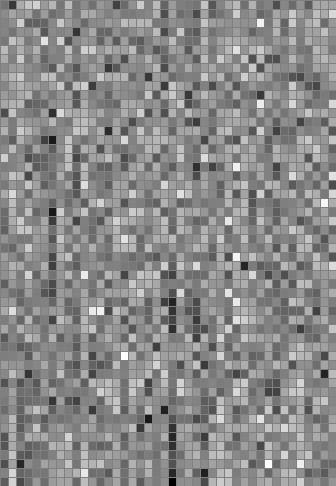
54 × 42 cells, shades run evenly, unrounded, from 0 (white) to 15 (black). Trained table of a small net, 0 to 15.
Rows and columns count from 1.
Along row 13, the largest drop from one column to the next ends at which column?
8
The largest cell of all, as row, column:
54, 22
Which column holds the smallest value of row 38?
28
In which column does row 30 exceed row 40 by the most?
16
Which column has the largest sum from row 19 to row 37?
7
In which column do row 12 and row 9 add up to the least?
33
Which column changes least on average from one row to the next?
15
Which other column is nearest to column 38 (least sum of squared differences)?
17
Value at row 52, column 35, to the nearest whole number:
9
